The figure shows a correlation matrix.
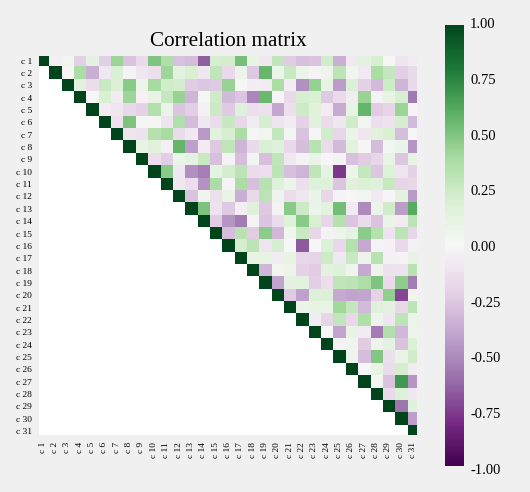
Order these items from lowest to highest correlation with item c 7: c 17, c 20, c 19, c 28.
c 19, c 28, c 20, c 17
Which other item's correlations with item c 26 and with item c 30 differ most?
c 27
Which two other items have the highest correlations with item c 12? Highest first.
c 8, c 4
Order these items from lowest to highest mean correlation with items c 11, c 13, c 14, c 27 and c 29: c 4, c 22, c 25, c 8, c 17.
c 8, c 17, c 25, c 4, c 22
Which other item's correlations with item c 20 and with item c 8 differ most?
c 30
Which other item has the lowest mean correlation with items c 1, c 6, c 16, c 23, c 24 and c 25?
c 22
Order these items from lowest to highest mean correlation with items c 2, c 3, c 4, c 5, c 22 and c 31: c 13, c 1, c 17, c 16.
c 16, c 1, c 17, c 13
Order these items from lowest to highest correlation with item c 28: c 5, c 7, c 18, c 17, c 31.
c 5, c 31, c 18, c 7, c 17
